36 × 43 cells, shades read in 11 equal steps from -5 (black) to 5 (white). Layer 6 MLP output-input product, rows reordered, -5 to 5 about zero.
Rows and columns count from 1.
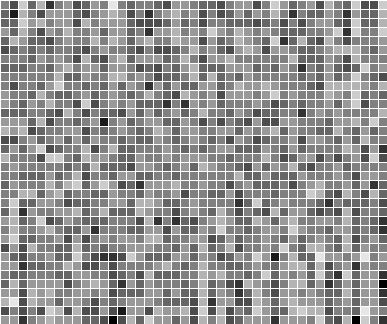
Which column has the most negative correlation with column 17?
43
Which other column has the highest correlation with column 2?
17
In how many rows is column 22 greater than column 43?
20
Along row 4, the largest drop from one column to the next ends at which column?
39
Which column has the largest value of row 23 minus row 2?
2
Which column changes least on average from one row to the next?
37
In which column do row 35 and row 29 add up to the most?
41
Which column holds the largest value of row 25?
5
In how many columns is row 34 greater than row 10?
21
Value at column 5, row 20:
-1
